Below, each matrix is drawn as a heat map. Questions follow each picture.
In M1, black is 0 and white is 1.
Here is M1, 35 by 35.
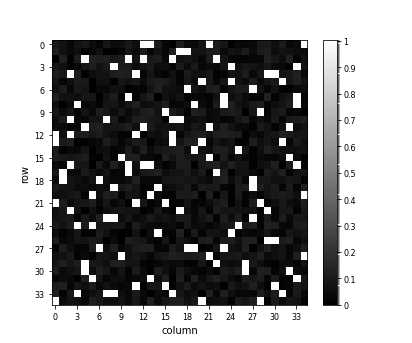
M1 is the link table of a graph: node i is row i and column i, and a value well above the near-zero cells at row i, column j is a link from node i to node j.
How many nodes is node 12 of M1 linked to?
4
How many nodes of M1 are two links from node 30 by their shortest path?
4
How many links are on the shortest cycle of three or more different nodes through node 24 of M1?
5
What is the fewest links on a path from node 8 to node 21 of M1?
5
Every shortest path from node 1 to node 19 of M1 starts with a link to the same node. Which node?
node 18
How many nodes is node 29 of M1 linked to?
3
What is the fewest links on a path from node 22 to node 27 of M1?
4
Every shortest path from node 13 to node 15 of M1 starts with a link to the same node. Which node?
node 0
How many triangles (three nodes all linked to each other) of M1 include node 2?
2
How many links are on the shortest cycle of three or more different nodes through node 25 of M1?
6
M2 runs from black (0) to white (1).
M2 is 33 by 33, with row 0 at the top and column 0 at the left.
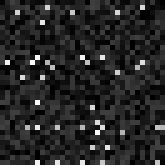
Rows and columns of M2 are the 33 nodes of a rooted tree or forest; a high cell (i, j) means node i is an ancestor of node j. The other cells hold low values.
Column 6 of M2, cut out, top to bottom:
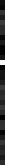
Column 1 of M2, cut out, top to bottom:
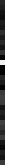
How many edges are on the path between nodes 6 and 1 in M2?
2
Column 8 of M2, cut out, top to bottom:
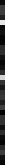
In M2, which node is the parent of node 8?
4
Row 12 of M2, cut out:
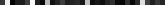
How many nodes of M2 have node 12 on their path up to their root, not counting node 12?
5
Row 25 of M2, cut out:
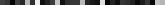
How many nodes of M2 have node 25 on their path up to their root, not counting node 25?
7
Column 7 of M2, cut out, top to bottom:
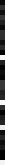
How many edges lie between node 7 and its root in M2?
4
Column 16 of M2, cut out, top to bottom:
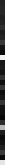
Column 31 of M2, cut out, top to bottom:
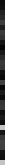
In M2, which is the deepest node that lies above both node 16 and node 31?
32
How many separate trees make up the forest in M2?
10
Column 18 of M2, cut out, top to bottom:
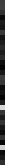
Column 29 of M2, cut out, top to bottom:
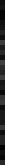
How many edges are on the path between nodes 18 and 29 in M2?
2
